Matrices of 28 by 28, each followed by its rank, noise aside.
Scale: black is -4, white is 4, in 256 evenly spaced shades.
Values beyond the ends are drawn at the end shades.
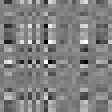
one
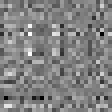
three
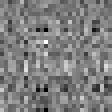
three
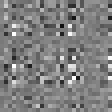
three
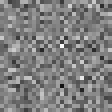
four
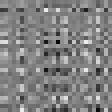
two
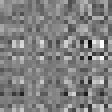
two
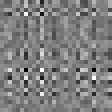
one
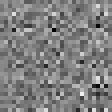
four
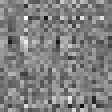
four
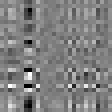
one
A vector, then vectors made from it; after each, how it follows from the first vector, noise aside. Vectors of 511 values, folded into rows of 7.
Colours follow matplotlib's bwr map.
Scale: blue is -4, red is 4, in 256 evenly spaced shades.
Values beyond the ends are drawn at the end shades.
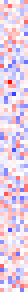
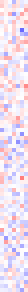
wrapped around, negated, shrunk.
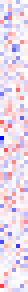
wrapped around, negated, partly zeroed.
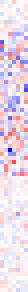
wrapped around, negated, partly zeroed.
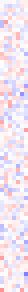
wrapped around, negated, shrunk.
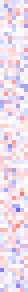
reversed, negated, shrunk.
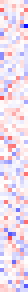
wrapped around, negated, partly zeroed.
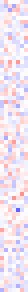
reversed, negated, shrunk.
